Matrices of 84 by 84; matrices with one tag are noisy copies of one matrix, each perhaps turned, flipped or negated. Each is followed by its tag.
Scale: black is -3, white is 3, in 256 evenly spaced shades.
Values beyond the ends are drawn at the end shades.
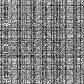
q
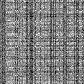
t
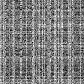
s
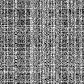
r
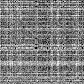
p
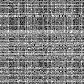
r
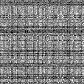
t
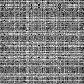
q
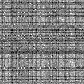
r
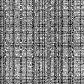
s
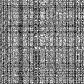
p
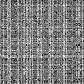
q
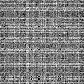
q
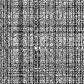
p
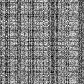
t
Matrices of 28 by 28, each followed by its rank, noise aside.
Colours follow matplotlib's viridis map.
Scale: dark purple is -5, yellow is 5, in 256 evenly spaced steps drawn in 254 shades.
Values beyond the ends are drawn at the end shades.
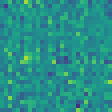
five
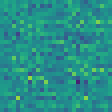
seven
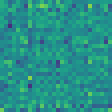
five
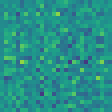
five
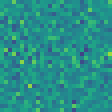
eight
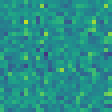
five
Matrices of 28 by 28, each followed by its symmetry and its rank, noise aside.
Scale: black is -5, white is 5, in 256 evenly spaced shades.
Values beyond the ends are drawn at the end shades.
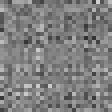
antisymmetric, rank four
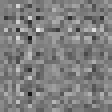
antisymmetric, rank two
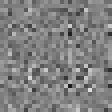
no symmetry, rank four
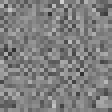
symmetric, rank four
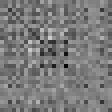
symmetric, rank three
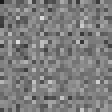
no symmetry, rank four
